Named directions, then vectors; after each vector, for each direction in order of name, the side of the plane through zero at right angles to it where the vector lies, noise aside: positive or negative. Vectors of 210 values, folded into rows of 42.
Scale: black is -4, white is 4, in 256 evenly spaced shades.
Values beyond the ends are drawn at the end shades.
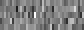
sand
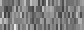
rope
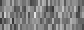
negative, positive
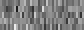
positive, positive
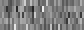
positive, positive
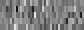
positive, positive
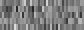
positive, positive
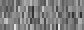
positive, positive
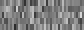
negative, negative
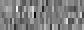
negative, negative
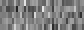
positive, positive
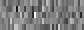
positive, positive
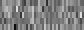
negative, negative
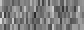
positive, negative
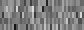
negative, negative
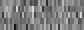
negative, negative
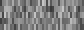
negative, positive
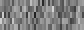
positive, negative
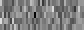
positive, negative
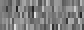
positive, positive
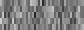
positive, negative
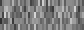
negative, positive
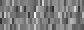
negative, positive
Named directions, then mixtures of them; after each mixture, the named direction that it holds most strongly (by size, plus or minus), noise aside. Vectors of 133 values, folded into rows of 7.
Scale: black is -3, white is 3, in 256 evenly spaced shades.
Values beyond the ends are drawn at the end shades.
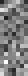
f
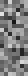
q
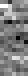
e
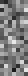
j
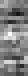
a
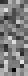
f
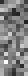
f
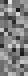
q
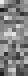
f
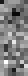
f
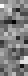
q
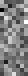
f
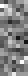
e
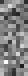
f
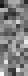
f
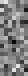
j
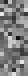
q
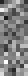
f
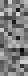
q
